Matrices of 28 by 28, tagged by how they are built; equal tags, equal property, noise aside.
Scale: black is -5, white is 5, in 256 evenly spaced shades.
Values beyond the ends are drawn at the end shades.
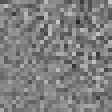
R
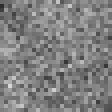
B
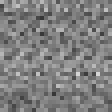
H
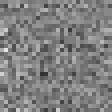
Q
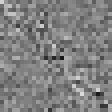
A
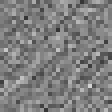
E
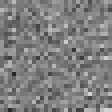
Q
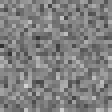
H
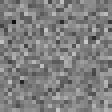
H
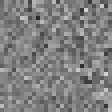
R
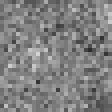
B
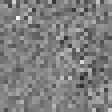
R
